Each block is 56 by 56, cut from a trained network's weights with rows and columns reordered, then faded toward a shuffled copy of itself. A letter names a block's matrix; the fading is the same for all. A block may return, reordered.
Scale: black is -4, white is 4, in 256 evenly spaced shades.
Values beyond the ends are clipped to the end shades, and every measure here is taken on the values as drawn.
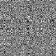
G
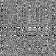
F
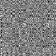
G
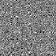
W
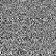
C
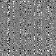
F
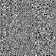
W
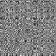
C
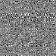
W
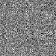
G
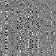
F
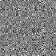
W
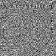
G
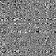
W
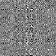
F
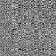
C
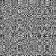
C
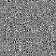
W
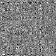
W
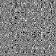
W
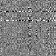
F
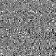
W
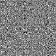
G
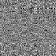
C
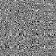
W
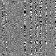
F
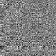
C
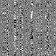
F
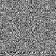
C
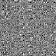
W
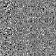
W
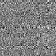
C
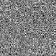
G
